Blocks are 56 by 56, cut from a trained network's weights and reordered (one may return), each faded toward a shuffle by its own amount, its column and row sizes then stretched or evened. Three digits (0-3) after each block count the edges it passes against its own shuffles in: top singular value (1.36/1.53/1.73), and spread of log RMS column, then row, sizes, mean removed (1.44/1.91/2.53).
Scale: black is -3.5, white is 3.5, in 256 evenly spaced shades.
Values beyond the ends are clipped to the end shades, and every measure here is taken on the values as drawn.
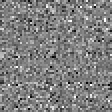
1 1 2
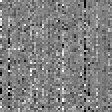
2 3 1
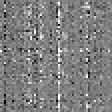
3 3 2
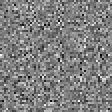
2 2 1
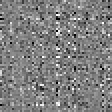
2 3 2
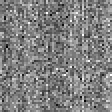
2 0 1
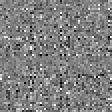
1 2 3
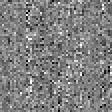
0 3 0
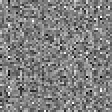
3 2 0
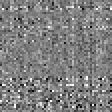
1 0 3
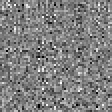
1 2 1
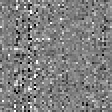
0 3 1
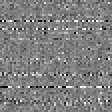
3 0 3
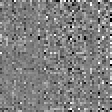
2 3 2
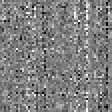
2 3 1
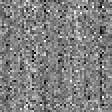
1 2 1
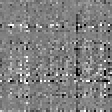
2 2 3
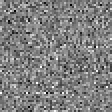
0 0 2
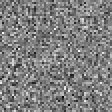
2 1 0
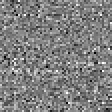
0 0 1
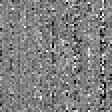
1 3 0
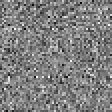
2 0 1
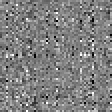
2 3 1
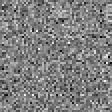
1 1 1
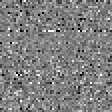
0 1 3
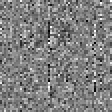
3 3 1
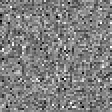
0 1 1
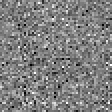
0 2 1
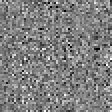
1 2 2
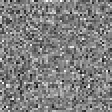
1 0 1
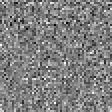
1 0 1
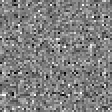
0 0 2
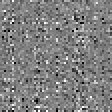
1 3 2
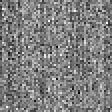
2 0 0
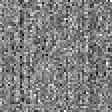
2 1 0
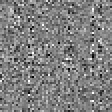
2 2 1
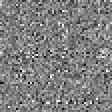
1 1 2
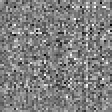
0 1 2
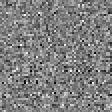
1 0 2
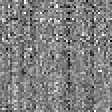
3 2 2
